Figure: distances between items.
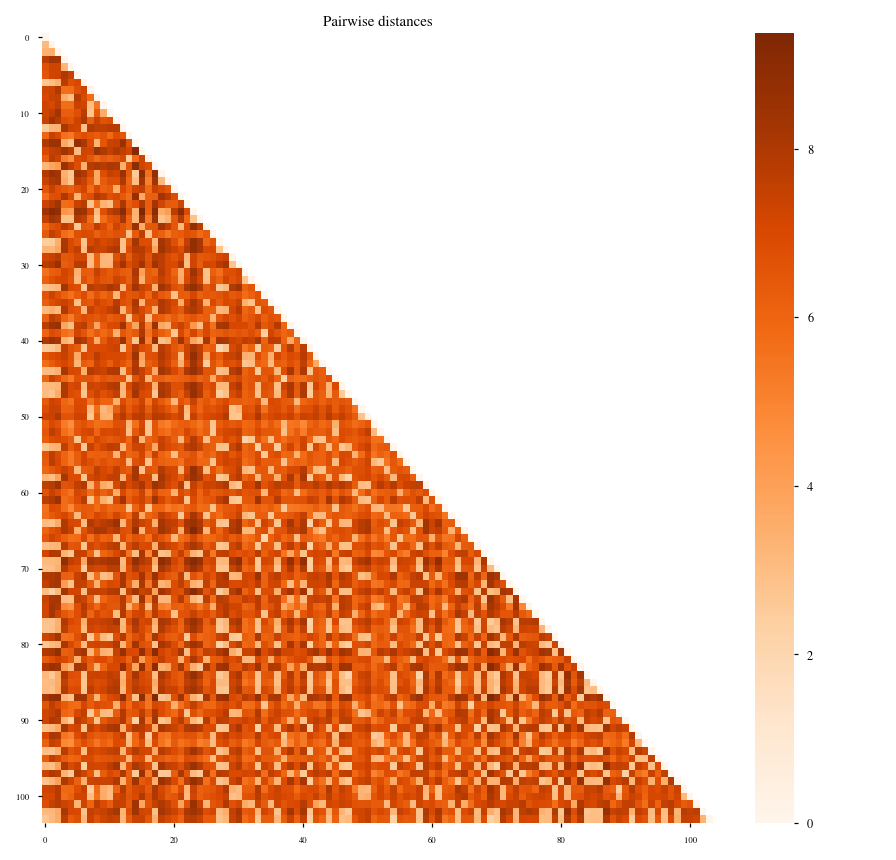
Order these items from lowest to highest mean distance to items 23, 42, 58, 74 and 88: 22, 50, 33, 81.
33, 22, 50, 81
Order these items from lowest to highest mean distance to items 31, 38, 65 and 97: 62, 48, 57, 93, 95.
57, 93, 62, 95, 48
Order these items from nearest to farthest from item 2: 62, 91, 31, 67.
67, 91, 31, 62
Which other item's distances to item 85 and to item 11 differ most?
64
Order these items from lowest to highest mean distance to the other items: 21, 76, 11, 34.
34, 21, 76, 11
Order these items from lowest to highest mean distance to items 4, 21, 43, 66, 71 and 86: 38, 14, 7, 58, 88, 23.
88, 7, 58, 38, 14, 23
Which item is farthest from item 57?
23
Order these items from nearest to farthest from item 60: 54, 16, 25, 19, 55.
55, 16, 19, 54, 25
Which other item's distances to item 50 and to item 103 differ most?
69
